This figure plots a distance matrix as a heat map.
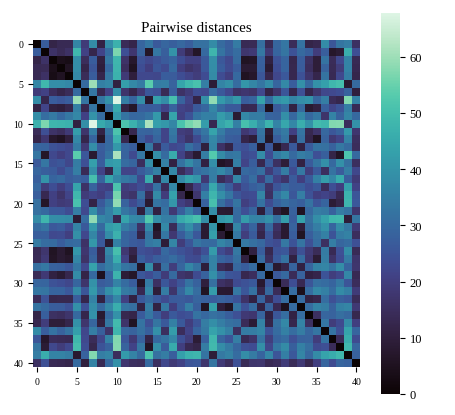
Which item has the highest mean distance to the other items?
10
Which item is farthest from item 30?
7
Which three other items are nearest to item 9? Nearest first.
25, 16, 36
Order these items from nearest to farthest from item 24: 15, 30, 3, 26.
15, 30, 26, 3
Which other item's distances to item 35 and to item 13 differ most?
28
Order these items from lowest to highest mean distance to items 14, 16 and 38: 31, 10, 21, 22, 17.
21, 31, 17, 22, 10
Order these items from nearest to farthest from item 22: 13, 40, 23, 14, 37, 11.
40, 13, 23, 11, 37, 14
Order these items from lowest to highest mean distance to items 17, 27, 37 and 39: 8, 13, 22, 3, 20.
3, 8, 13, 20, 22
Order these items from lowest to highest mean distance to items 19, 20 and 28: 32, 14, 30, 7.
14, 30, 7, 32
